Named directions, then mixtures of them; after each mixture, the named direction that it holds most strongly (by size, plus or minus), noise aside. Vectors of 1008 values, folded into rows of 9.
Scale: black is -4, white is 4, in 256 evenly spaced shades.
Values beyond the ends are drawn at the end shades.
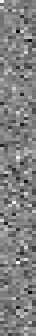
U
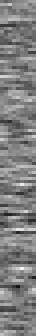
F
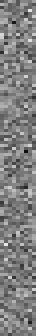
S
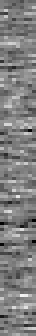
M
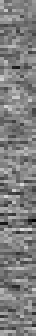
F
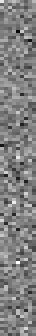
U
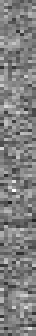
M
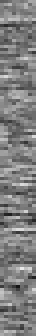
F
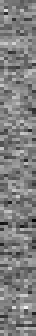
M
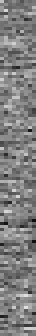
M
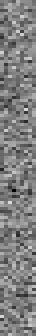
S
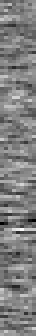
F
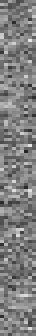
S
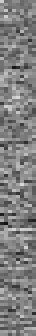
U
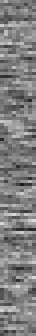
F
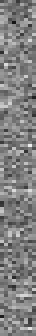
S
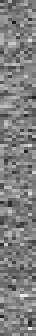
S
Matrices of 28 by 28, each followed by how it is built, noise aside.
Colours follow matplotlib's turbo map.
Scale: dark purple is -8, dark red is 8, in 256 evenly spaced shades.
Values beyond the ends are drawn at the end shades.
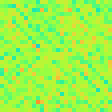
Toeplitz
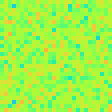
noise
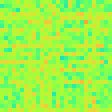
blocks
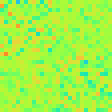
block diagonal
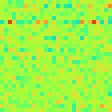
uneven rows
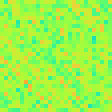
Toeplitz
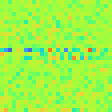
uneven rows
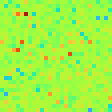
sparse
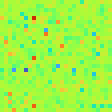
sparse
